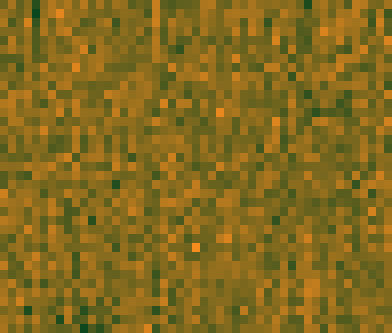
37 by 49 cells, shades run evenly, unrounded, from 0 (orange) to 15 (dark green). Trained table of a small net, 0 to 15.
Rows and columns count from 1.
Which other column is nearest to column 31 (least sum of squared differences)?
38
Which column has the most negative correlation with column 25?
15
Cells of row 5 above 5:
43
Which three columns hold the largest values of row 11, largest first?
39, 44, 24
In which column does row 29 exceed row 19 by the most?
10
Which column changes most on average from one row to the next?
22
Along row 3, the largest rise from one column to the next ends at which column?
5
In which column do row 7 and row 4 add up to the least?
30
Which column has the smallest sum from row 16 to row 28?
21
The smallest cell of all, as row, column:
28, 25
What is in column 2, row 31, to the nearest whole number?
10
